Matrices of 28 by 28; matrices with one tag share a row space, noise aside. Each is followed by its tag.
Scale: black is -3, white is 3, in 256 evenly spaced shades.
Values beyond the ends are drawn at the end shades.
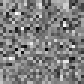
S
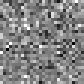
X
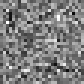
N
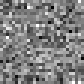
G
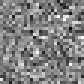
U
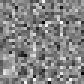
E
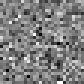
X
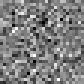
E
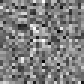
E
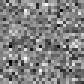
X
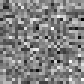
U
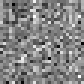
E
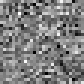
X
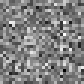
S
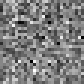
E
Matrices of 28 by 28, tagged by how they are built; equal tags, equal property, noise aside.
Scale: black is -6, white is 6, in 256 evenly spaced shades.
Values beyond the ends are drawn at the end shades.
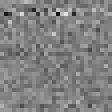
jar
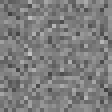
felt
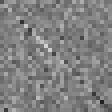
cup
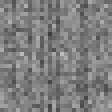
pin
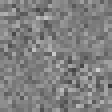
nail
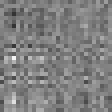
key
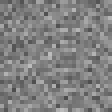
felt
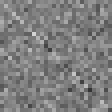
cup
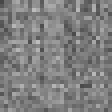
pin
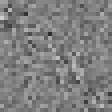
nail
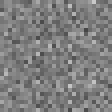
felt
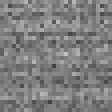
pin
